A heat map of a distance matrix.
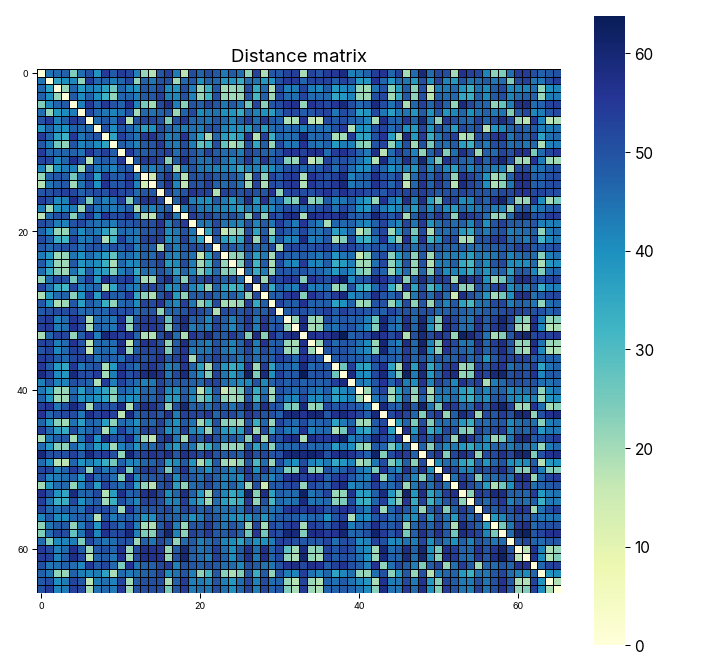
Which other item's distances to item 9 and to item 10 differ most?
43
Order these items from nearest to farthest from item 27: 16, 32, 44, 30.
44, 16, 32, 30
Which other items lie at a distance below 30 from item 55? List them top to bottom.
10, 43, 48, 51, 62
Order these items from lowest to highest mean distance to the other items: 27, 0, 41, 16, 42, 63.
41, 63, 27, 16, 0, 42
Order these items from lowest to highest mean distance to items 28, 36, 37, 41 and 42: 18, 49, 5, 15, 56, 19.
49, 19, 56, 5, 18, 15
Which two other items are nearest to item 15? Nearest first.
22, 30
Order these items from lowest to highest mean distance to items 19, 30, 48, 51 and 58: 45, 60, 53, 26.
26, 45, 53, 60
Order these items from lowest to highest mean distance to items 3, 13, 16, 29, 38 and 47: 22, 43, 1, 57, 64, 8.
8, 64, 1, 57, 22, 43
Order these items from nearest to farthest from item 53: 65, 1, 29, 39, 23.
29, 23, 65, 1, 39
